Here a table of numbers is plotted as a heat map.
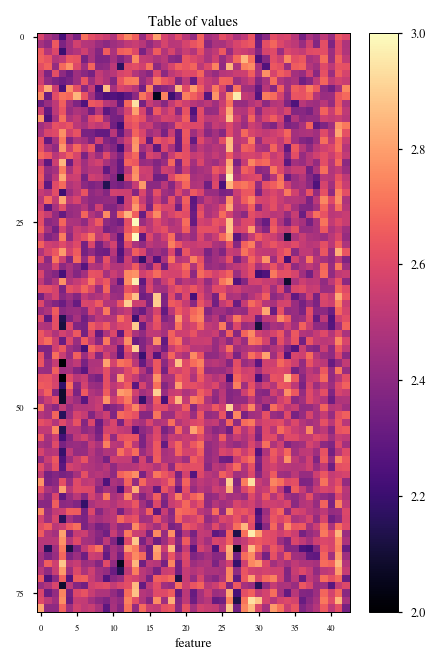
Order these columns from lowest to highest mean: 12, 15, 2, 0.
15, 2, 0, 12
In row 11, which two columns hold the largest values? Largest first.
26, 0
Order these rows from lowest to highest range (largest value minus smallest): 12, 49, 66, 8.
12, 66, 49, 8
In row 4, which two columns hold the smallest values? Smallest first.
11, 31
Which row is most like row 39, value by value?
74
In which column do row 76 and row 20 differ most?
27
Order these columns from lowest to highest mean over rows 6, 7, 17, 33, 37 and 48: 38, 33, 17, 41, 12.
17, 38, 33, 41, 12
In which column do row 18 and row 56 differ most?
3
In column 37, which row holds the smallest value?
69
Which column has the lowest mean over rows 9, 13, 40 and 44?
6
